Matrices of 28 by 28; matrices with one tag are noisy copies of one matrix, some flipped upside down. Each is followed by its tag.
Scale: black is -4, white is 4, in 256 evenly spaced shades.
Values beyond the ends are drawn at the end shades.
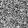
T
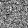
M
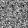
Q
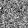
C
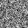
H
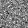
M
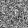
C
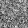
C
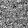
T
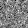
H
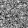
T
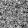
T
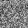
C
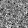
H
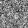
C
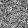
M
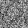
C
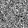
C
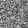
T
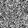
H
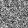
Q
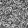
M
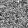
T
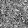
C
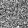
T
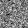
M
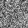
H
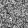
M
